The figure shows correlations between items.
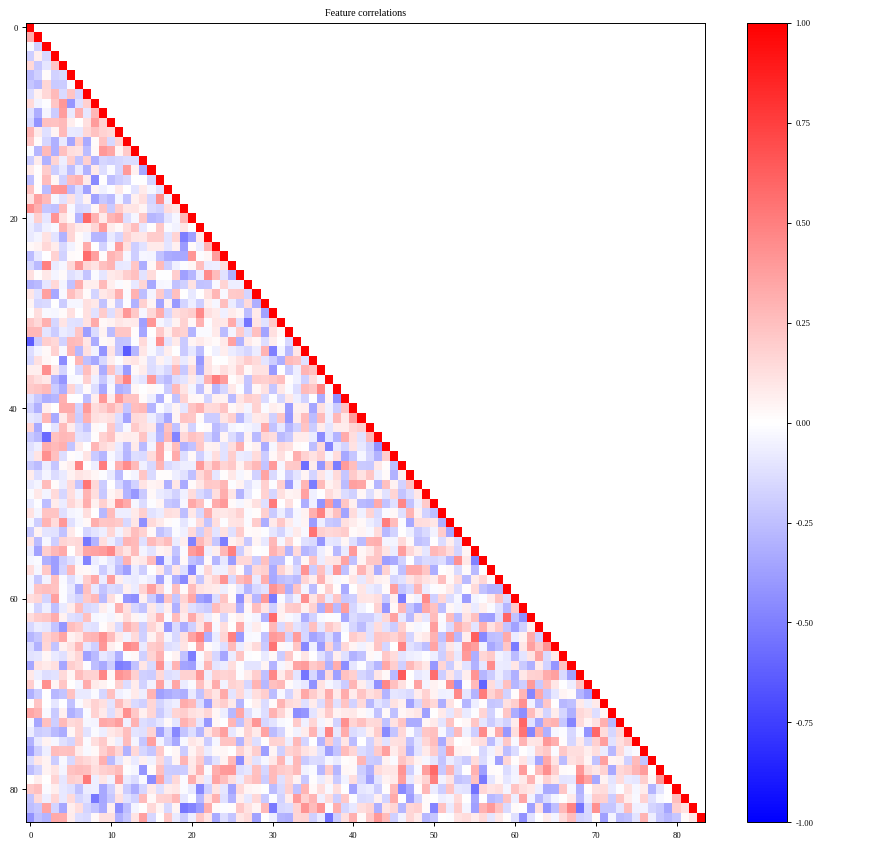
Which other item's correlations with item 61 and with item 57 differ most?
73
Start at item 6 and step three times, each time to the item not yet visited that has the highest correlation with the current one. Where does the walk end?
50
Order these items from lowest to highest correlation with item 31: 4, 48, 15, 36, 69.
36, 4, 48, 69, 15
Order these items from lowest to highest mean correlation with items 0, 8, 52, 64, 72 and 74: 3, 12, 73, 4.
3, 73, 12, 4
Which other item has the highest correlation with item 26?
22
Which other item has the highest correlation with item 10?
55
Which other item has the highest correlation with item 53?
35
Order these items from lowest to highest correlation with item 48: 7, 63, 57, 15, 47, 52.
63, 15, 52, 47, 57, 7
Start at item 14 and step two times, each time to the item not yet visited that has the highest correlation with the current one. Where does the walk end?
43
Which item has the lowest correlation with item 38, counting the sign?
46
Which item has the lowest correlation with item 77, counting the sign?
26
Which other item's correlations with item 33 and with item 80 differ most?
0
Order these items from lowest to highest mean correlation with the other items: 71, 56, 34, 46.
56, 34, 71, 46
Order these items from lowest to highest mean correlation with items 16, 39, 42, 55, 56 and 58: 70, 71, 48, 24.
71, 48, 24, 70
